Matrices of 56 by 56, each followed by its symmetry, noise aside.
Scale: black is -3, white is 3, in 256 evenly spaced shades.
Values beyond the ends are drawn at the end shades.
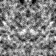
mirrored left to right.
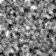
symmetric.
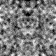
mirrored left to right.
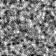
antisymmetric.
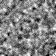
symmetric.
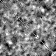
symmetric.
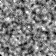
symmetric across the other diagonal.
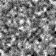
symmetric.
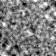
antisymmetric.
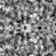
mirrored top to bottom.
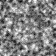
symmetric across the other diagonal.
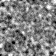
symmetric across the other diagonal.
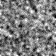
antisymmetric.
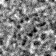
symmetric.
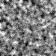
antisymmetric.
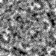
symmetric.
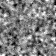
antisymmetric.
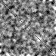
symmetric.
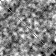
symmetric.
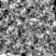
antisymmetric.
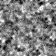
antisymmetric.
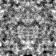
mirrored left to right.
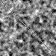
symmetric.
